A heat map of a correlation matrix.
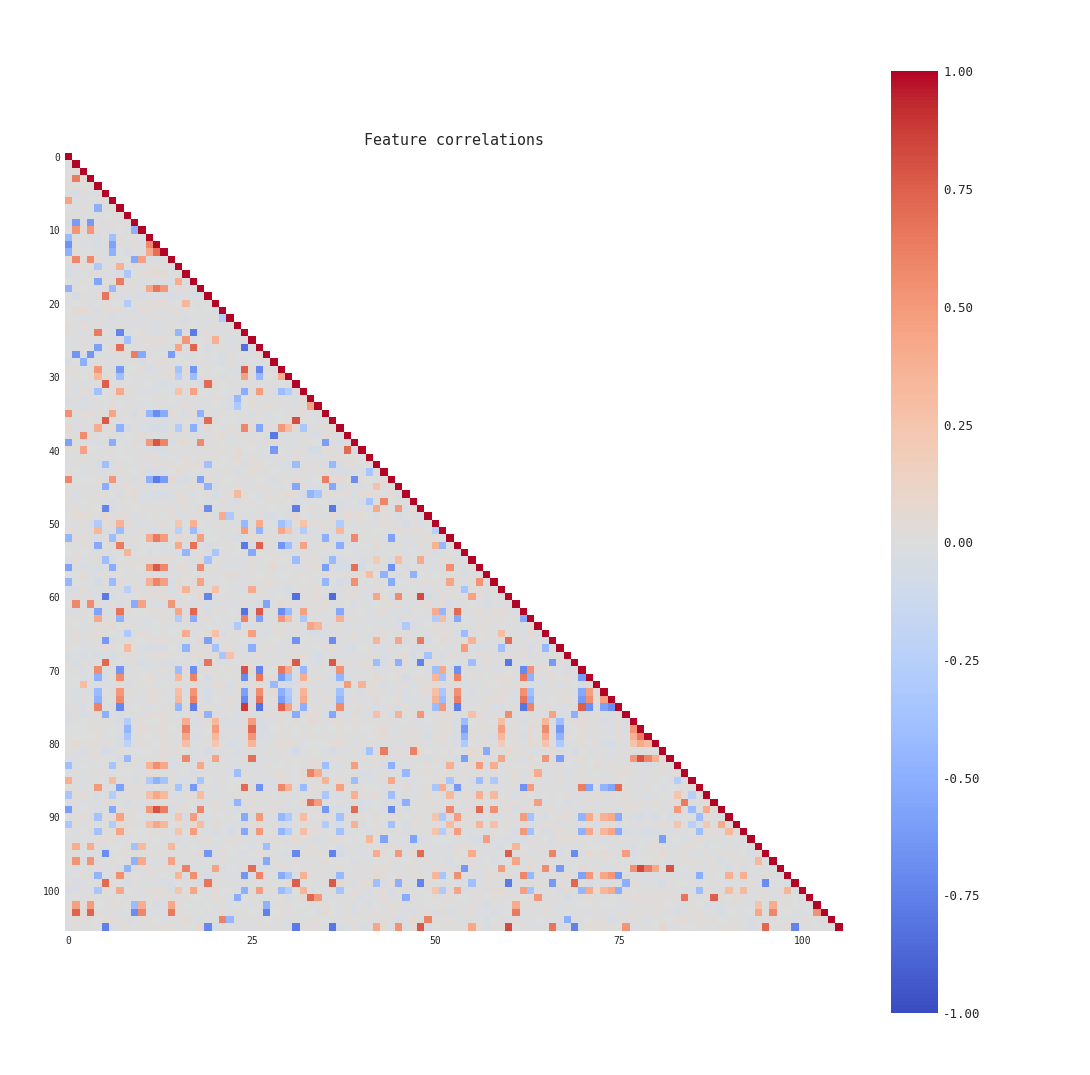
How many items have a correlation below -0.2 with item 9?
9
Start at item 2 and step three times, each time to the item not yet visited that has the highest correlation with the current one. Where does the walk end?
72
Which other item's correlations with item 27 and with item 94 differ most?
103
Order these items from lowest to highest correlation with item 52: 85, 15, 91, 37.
85, 37, 15, 91
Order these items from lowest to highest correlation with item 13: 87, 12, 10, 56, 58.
10, 87, 58, 56, 12
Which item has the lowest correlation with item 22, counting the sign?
104
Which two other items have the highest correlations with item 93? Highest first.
57, 41
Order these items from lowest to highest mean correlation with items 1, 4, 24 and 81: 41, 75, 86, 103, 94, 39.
41, 39, 94, 103, 86, 75
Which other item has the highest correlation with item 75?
24
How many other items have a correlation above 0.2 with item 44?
4
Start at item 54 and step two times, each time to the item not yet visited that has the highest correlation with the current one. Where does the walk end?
8
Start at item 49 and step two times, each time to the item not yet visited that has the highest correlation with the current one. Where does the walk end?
21
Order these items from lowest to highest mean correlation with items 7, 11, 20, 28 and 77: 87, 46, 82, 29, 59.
29, 46, 87, 59, 82
